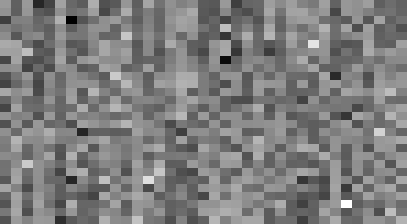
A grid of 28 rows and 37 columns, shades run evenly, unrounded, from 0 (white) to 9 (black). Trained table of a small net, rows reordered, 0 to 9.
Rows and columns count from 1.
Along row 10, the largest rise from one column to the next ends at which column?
31
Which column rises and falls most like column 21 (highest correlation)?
1
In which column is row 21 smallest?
3
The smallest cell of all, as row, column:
26, 32
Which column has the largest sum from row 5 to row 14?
4
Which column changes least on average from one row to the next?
13
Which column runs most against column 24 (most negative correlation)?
6
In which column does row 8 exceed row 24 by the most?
21
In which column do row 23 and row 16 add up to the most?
7
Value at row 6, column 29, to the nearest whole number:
1
